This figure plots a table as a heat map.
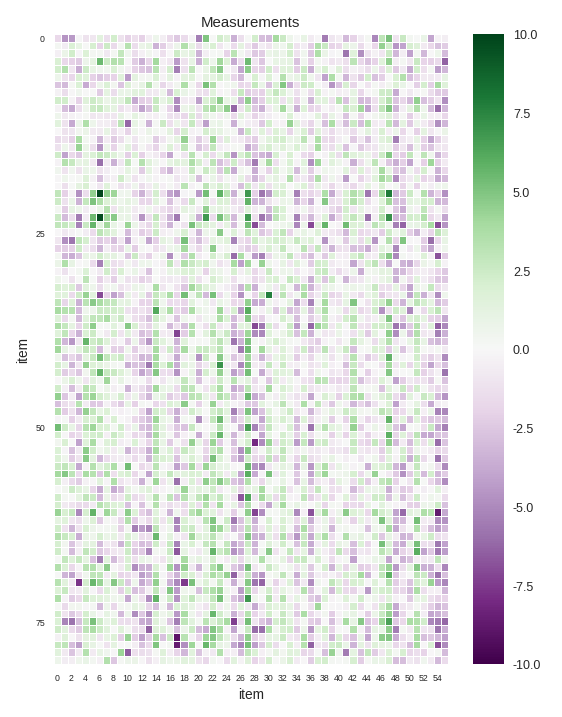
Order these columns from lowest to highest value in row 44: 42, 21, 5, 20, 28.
20, 28, 21, 5, 42
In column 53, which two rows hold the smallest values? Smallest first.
26, 75
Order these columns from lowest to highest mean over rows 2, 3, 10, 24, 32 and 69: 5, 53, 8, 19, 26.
26, 53, 8, 5, 19
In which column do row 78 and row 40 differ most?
18
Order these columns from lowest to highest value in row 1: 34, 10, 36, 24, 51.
36, 34, 24, 51, 10
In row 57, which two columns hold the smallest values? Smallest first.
17, 55
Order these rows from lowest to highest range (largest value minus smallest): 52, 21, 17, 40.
17, 21, 40, 52
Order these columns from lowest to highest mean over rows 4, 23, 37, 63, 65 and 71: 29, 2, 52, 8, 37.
29, 2, 52, 37, 8
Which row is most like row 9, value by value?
69
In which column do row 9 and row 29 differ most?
25
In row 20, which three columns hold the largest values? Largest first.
6, 47, 27
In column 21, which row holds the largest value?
23
